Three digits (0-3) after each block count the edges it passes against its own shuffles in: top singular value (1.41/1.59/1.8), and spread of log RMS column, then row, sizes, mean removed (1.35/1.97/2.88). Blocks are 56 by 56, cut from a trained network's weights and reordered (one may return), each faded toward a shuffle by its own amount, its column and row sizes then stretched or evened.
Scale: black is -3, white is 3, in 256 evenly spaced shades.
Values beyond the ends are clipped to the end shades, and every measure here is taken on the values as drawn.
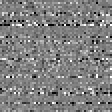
0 0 3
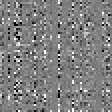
0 3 2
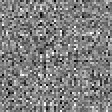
2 2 1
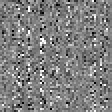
0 3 0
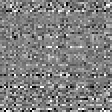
3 1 3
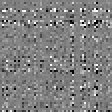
1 3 3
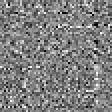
2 1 2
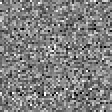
0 0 1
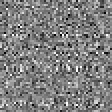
3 1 2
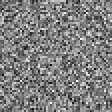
3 0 0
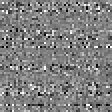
0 1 3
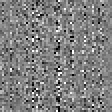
0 3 1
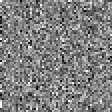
1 2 0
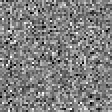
0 1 1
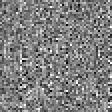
1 2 0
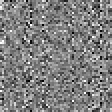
3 2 1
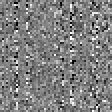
1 3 0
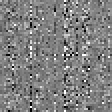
0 3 1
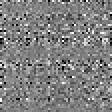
2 2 3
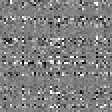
2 2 3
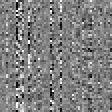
3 3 0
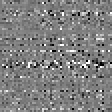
0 2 3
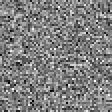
1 0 0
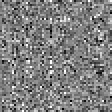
2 2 1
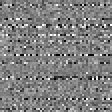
1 0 3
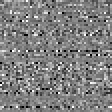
0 0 3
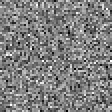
1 0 0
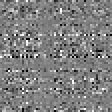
0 2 3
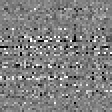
0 1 3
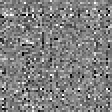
0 2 2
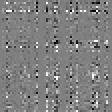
2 3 3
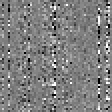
1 3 0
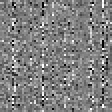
2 3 1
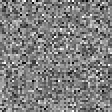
3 1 1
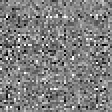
1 2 2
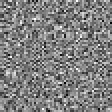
3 1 0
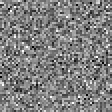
0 0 0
